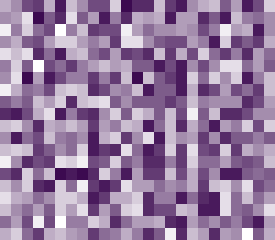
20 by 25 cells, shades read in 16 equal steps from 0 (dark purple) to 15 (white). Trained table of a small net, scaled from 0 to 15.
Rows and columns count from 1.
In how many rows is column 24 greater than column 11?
4
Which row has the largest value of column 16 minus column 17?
20
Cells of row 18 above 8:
12
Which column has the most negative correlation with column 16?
9
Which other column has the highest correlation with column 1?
8
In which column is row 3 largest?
6
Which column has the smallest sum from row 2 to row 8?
16
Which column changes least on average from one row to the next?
18
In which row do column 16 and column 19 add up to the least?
2
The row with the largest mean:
3
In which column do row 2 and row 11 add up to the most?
7
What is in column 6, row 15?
0
